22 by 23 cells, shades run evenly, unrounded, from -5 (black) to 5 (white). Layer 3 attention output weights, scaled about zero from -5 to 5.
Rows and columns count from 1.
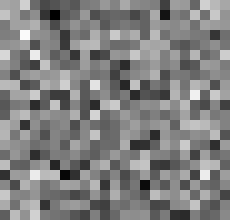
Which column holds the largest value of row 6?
4
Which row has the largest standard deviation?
18
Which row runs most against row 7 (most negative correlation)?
21
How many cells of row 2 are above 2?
3
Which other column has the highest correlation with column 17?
6
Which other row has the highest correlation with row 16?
11
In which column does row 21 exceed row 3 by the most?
20
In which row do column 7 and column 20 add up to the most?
9
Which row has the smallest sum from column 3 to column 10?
2
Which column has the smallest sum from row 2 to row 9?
13
